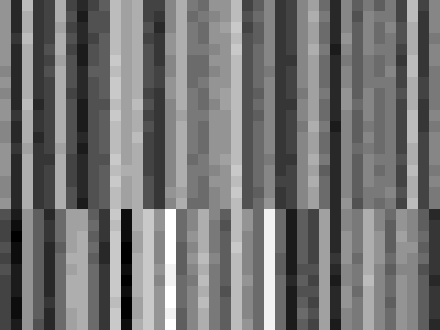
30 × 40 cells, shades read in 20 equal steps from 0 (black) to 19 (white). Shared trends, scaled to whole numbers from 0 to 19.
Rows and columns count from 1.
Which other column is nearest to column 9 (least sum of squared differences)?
33
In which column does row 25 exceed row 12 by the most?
8
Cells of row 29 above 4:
33
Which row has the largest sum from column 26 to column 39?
22
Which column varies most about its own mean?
12
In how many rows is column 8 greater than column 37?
11
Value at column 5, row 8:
5
